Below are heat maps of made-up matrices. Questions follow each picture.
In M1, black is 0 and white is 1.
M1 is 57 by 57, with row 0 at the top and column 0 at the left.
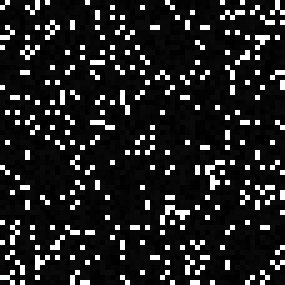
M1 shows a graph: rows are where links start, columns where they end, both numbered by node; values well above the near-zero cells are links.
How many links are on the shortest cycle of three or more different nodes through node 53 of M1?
3
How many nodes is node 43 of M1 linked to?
4
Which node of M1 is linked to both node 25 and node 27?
node 30
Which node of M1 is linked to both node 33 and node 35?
node 42
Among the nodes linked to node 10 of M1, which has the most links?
node 45
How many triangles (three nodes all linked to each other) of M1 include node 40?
2
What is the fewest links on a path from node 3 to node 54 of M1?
2
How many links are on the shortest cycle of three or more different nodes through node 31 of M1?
4
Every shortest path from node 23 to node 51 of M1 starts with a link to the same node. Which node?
node 13
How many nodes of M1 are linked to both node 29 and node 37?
1
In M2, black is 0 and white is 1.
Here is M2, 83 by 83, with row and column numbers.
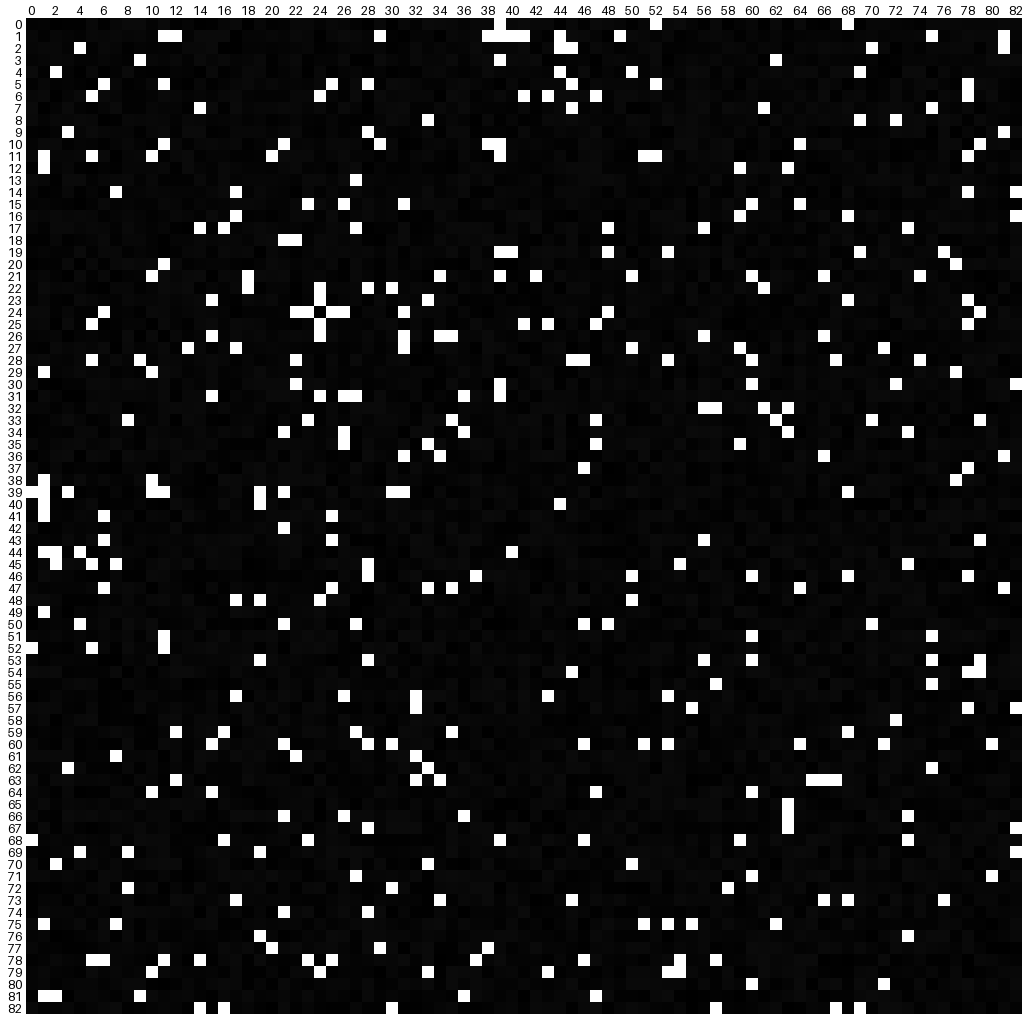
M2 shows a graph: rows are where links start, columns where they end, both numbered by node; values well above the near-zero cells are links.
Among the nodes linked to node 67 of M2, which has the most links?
node 28
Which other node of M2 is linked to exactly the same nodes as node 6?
node 25
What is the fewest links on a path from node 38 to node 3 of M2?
3
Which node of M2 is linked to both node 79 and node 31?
node 24
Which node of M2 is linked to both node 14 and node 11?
node 78
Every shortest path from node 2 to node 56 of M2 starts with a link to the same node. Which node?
node 45
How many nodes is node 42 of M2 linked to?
1
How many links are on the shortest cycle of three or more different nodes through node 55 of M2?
6
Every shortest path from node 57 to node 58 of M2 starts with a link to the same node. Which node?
node 82
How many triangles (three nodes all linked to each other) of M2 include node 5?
5
